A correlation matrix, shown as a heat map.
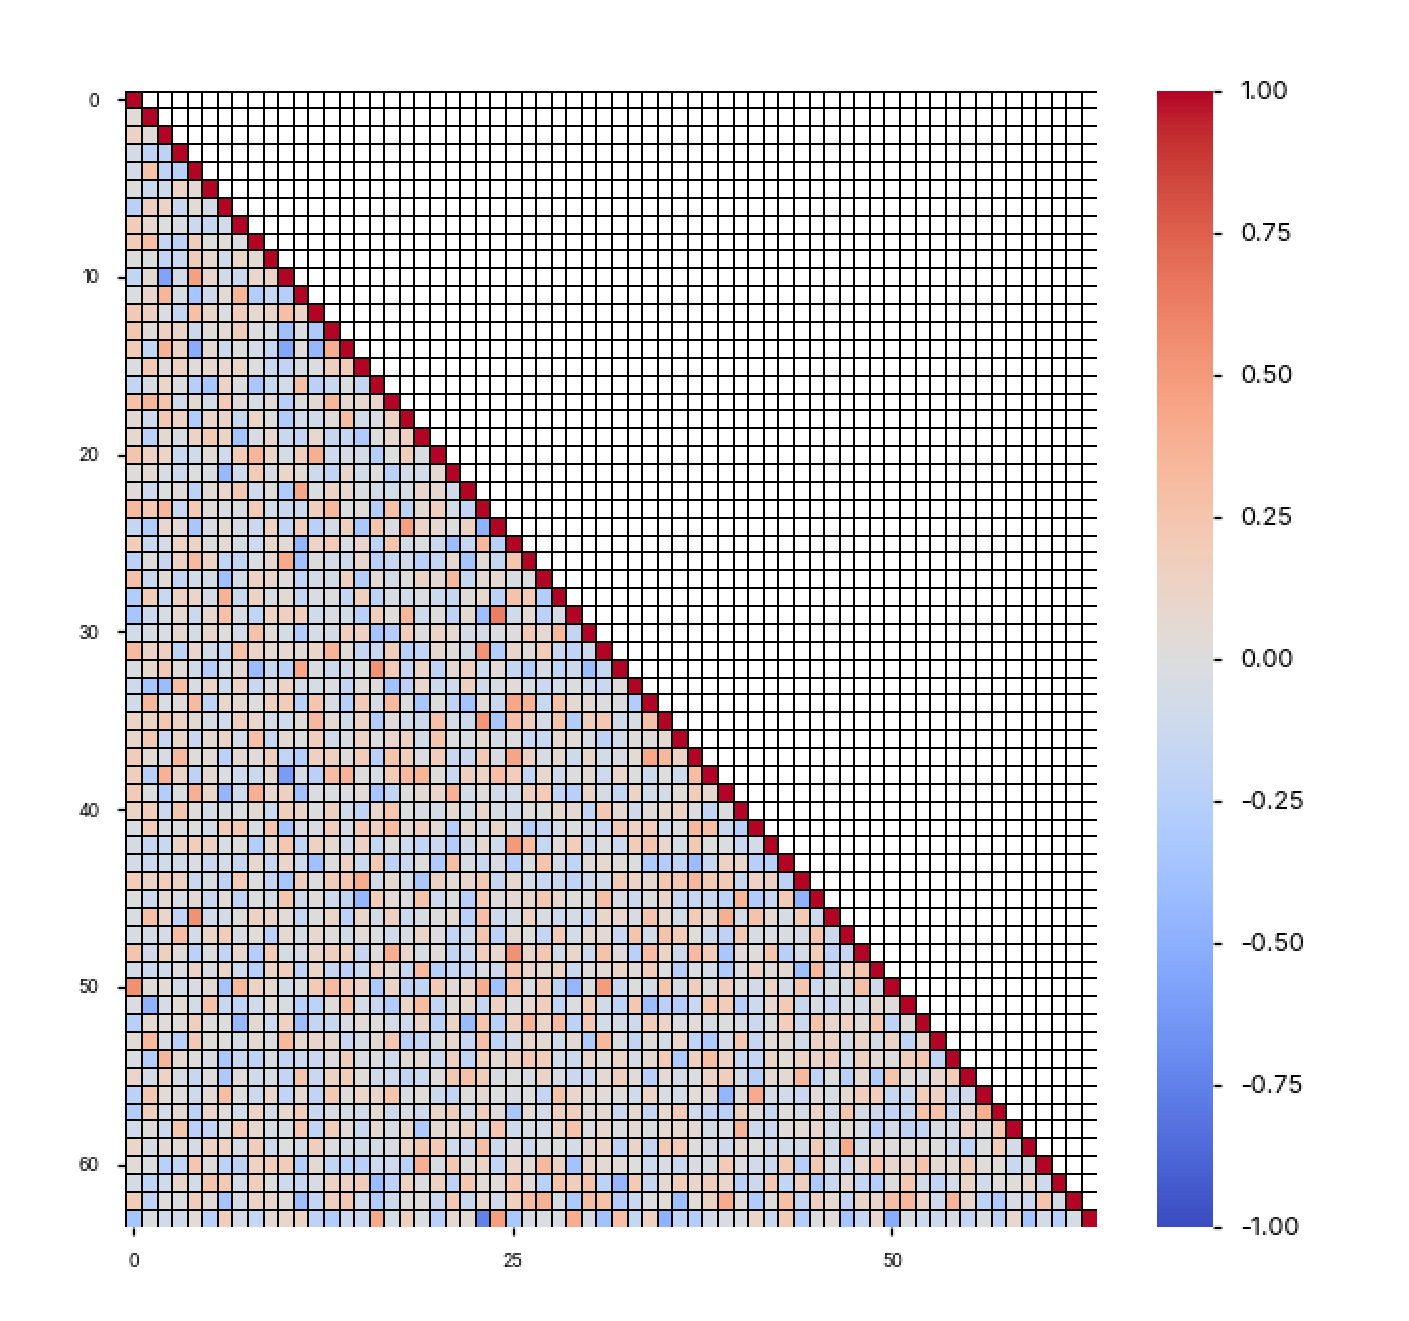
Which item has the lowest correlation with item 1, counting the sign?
51
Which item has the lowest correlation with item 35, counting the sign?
63
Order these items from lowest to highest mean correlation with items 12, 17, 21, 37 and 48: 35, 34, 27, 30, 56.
30, 56, 27, 35, 34
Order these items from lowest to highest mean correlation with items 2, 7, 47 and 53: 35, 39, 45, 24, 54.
39, 24, 54, 45, 35
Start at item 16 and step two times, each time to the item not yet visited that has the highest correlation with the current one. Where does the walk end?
11
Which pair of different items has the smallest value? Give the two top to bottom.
23, 63
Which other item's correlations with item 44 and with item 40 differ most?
45
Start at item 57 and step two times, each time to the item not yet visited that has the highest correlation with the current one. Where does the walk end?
41
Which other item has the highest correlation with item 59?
47
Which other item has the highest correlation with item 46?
4
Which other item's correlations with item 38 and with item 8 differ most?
10
